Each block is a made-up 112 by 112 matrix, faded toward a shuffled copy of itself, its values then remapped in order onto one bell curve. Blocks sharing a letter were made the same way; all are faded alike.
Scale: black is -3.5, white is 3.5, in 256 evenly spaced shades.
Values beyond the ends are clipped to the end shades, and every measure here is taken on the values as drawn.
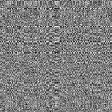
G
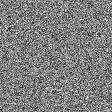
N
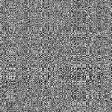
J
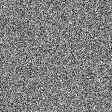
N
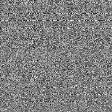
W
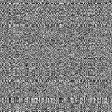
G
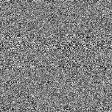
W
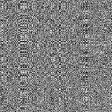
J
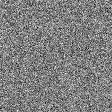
N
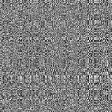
J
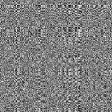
J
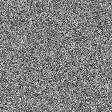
N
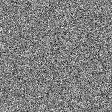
N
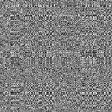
G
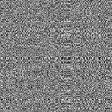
G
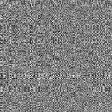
J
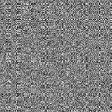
J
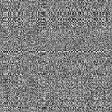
G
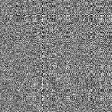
J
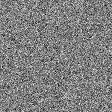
N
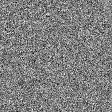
N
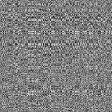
G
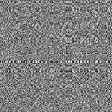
G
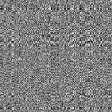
G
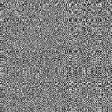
J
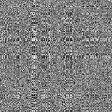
J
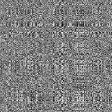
J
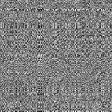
G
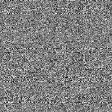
W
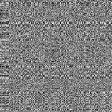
G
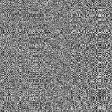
J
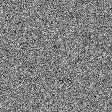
N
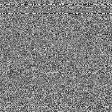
W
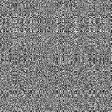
J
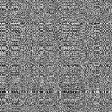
G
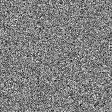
N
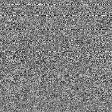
W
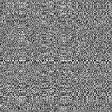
G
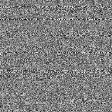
W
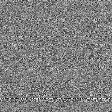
W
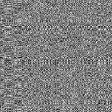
G
